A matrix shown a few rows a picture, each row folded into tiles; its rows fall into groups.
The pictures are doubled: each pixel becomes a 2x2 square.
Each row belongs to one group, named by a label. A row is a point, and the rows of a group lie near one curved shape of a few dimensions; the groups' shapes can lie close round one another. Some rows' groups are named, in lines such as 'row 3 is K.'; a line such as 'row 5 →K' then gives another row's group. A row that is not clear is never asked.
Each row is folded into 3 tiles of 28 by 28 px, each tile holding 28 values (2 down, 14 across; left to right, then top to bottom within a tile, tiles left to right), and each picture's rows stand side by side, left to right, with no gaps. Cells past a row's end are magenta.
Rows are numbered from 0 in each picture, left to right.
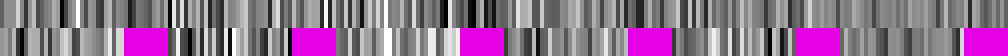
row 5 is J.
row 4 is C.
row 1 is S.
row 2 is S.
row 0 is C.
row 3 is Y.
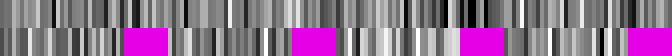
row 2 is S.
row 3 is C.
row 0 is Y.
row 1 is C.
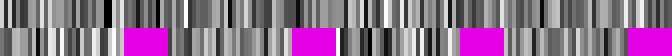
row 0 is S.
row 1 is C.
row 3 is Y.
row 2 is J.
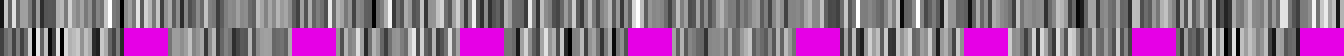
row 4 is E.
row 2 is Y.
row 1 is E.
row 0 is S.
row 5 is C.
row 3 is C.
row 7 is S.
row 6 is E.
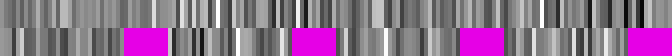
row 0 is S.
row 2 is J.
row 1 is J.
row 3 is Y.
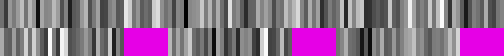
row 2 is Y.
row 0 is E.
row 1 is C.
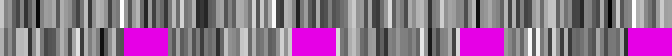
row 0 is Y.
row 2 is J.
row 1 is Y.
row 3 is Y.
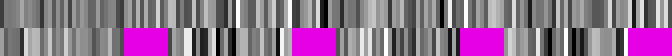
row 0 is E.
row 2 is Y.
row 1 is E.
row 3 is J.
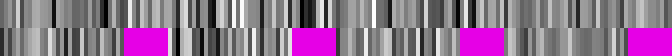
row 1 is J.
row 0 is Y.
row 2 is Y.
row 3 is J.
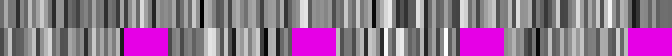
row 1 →C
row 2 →E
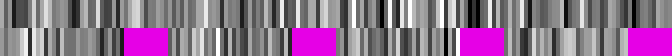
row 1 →Y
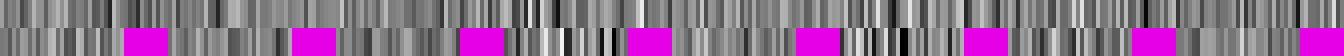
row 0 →S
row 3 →C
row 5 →E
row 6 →J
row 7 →E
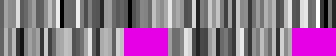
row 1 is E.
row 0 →C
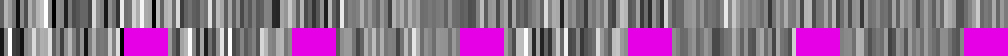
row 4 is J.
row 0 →J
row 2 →S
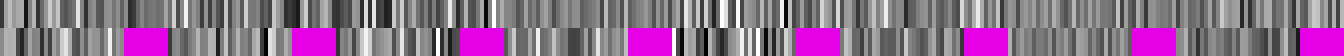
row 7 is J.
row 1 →C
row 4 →J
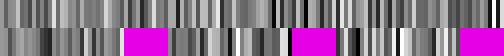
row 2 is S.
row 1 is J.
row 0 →J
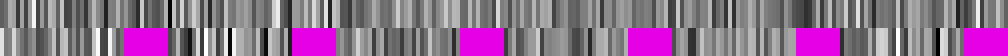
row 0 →C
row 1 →S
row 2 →E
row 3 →J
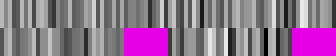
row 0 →J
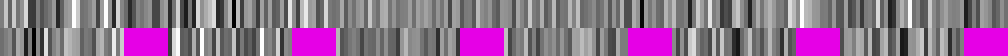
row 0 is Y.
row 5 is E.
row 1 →J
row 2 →J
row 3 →J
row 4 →C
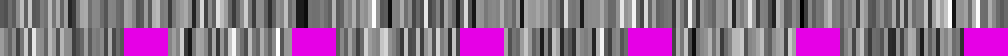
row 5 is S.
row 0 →E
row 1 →C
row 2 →Y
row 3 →C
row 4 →C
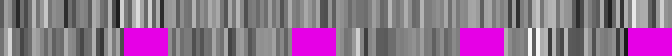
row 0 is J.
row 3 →Y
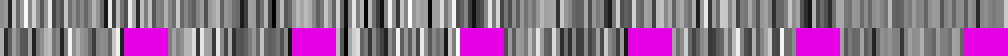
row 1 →Y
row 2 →J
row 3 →Y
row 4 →C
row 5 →J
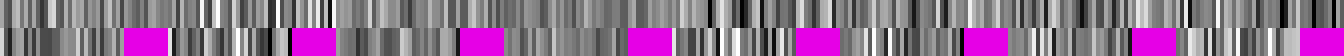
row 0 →J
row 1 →J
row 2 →J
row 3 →E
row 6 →Y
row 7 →S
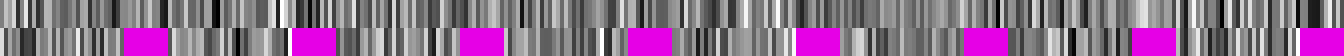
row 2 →C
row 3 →C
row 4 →Y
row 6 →C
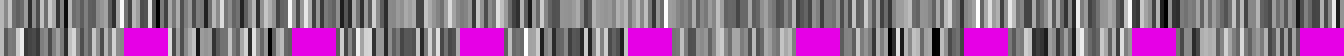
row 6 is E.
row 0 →E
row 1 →Y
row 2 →E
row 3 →E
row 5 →S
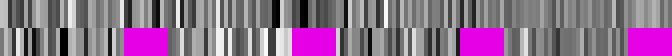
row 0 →E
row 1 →S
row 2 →J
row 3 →S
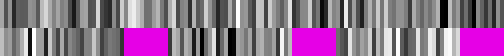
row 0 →Y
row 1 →E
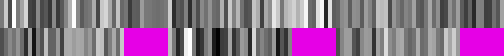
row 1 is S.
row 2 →S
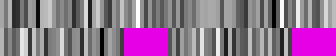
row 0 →Y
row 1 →Y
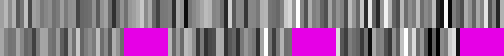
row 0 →E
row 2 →J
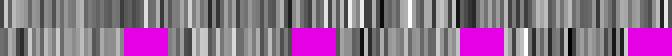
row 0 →S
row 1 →E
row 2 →Y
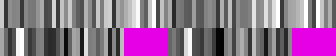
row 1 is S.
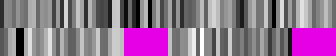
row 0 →S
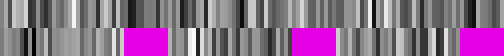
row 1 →Y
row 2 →C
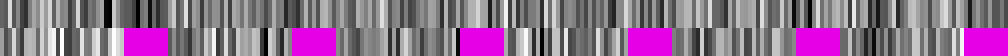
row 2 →J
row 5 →Y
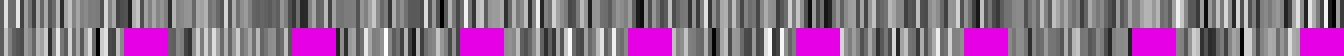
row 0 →C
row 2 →Y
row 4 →C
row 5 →C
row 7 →E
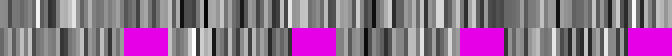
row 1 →Y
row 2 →Y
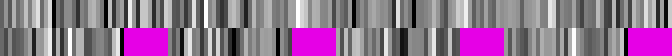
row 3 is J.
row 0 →J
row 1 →C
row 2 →C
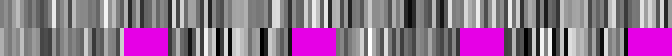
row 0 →J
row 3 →S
